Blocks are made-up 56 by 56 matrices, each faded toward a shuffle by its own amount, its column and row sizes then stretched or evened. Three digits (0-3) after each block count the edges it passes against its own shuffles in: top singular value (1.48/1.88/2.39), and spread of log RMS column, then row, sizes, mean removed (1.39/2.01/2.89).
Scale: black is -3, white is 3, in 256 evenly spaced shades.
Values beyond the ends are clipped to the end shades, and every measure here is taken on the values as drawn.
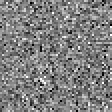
0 1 0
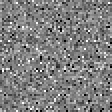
0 0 1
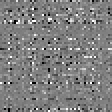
0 2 3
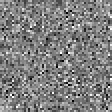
1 1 1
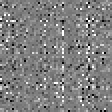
2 2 2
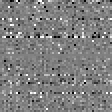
1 1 3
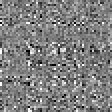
2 2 2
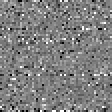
0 0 2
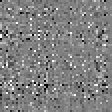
1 2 2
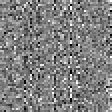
2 2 0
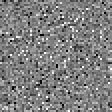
0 0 0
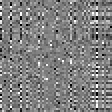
3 3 0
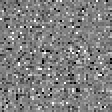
1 0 2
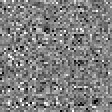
2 1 1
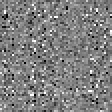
0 2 0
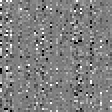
1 3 0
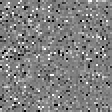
0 1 1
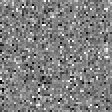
0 1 0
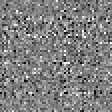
1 1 2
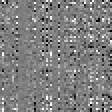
2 3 2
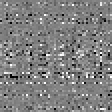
1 2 3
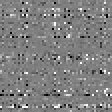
1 2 3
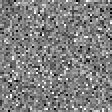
0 0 0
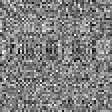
2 0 2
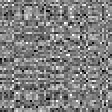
3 1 1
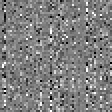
0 3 0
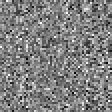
1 1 0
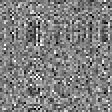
2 2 0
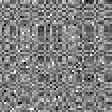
3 0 0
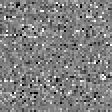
0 0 2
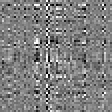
3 3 2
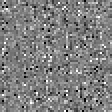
0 2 1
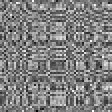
3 1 1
